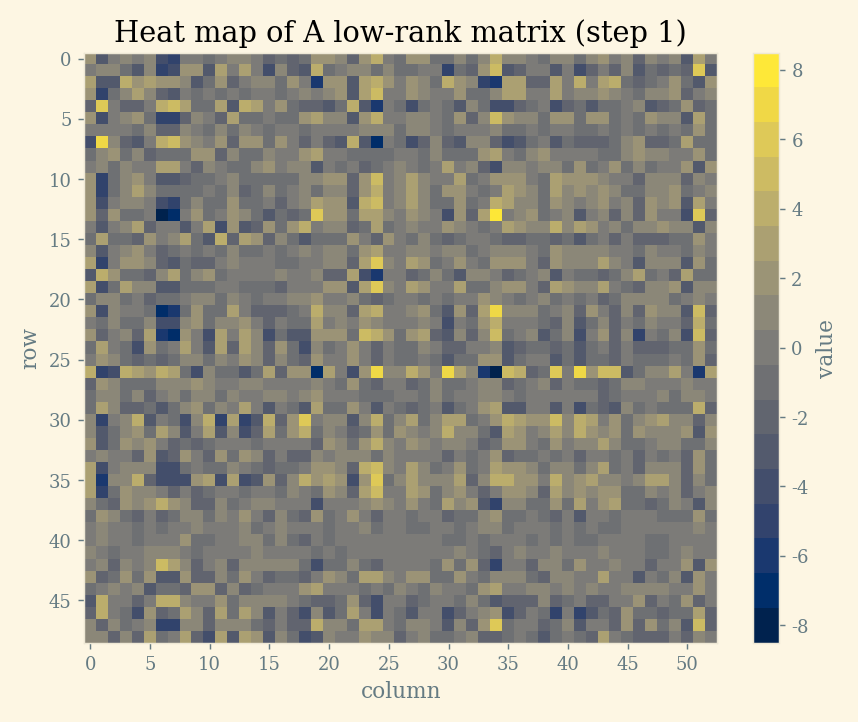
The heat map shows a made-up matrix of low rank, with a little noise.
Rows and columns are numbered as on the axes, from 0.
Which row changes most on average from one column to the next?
26
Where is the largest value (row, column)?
13, 34
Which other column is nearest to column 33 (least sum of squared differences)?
9
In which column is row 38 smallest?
41
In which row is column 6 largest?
42
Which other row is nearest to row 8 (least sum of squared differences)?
44
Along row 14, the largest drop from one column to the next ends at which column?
11
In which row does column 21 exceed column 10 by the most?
23
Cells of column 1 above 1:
11
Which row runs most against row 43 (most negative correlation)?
18
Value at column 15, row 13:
-3
